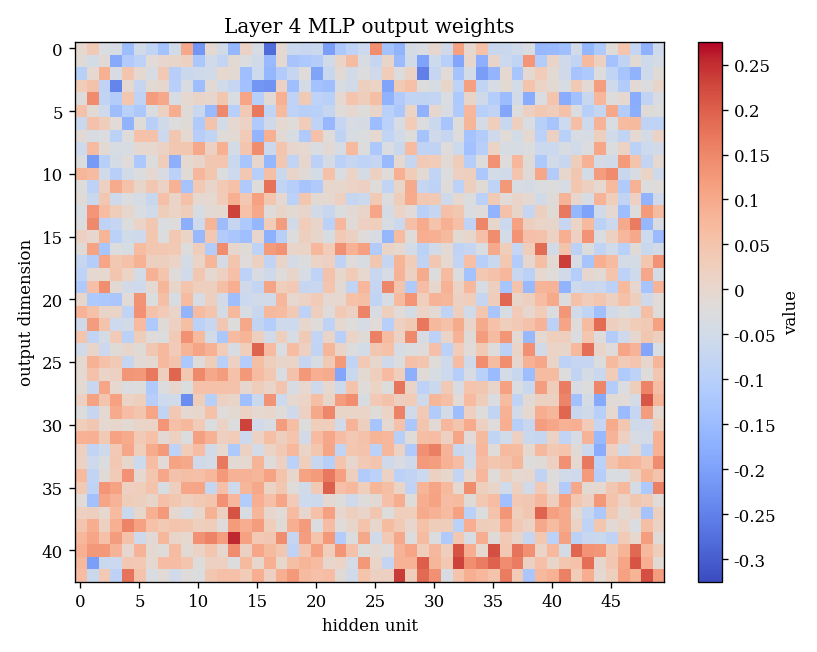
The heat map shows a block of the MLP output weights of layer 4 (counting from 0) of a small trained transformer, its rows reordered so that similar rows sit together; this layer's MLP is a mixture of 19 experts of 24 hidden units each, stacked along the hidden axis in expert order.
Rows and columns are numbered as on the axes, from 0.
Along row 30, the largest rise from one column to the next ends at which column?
14
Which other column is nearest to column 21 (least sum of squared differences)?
10
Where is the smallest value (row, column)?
0, 16
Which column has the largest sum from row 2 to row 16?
1
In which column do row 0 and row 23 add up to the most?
25
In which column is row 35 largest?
21
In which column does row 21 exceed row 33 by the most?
5
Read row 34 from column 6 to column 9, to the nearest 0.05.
0.05 0.1 0.05 0.05
